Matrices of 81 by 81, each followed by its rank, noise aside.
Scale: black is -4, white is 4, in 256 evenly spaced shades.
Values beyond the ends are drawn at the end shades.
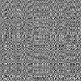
three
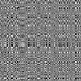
two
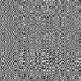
four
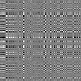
one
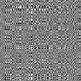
three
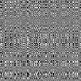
three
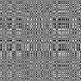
two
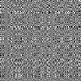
four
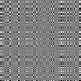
one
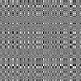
one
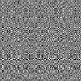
three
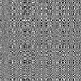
two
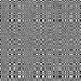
one
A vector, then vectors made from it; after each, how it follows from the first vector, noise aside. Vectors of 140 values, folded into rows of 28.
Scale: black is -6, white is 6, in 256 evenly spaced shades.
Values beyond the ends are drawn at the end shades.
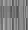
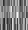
negated, scaled up.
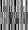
reversed, scaled up.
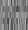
sign-scrambled.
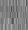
partly zeroed.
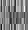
reversed, scaled up.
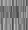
copied.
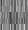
reversed.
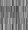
copied.
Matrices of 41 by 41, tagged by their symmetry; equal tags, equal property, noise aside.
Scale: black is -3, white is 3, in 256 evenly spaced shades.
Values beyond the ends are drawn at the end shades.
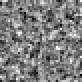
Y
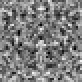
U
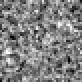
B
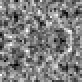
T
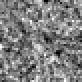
Y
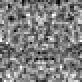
U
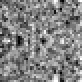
T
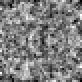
T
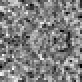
T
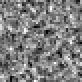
B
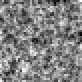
B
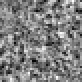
Y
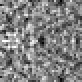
T
